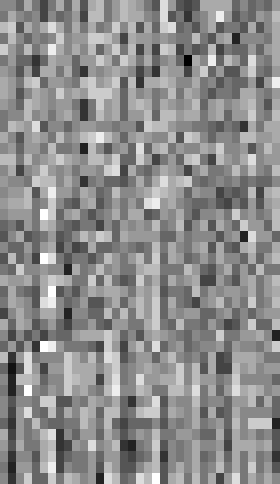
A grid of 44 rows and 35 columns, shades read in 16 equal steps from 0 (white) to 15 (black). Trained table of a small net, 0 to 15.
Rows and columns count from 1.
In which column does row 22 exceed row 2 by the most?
28
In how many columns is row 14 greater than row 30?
10
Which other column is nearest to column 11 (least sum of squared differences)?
34
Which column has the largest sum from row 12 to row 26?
27
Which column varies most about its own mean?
2
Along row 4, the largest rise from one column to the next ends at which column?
30
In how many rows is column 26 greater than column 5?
21
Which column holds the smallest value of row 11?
32
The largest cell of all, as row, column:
6, 24
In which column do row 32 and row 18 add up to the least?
7
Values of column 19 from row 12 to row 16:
3 6 9 6 9
